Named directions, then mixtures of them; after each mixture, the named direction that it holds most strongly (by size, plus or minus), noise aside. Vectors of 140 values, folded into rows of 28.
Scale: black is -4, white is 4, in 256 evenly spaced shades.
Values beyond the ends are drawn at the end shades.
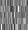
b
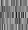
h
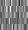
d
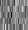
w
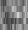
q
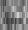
q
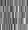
b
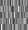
b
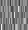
b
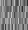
w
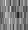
q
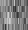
w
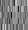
w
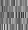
h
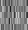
d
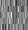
w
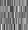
b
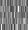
b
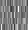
b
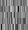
b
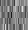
w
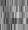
q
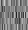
h
